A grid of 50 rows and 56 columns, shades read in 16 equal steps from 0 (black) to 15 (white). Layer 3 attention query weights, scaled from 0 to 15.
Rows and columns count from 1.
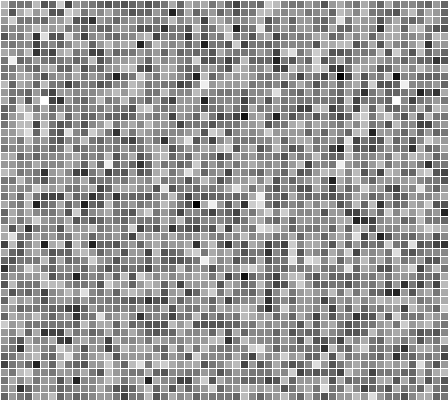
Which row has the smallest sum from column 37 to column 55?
10
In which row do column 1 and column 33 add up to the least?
46
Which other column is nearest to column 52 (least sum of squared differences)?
32
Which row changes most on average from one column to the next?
31
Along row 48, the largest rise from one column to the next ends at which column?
20
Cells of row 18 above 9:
12
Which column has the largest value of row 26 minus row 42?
27
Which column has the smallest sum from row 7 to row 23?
43
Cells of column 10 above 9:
9
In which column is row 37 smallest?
50
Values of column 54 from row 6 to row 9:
3 6 6 9
